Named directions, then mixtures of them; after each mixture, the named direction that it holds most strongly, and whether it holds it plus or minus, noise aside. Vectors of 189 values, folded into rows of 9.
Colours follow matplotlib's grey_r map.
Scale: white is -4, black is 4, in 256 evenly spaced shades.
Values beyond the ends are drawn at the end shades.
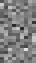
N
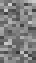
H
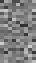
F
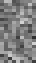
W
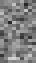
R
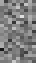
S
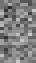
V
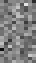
S, plus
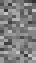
H, minus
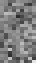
W, minus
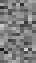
S, plus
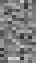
R, plus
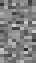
N, minus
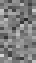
W, minus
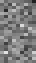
H, minus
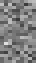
H, plus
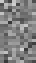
F, minus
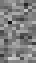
R, plus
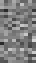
F, minus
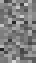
S, plus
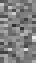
N, plus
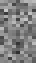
H, plus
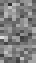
V, minus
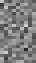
N, minus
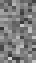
W, minus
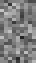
H, minus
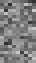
H, minus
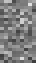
W, plus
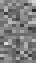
H, plus
